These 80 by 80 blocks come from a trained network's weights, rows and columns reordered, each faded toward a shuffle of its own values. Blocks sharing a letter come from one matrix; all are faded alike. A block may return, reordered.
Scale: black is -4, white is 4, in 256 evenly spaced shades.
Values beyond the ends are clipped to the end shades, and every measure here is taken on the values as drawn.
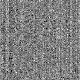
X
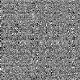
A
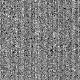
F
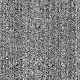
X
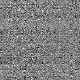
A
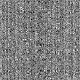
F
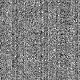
X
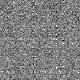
A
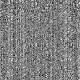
F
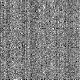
X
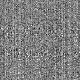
F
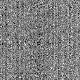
X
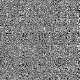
A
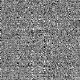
A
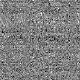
A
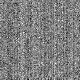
X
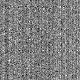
X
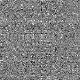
A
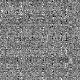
A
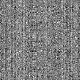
F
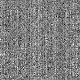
F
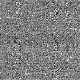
A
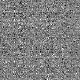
A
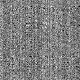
F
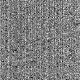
F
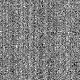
X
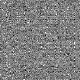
A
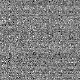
A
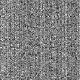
F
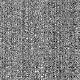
X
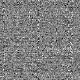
A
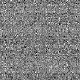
A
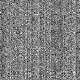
F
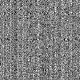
X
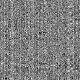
F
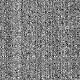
F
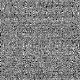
A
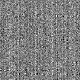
X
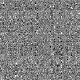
A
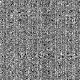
F
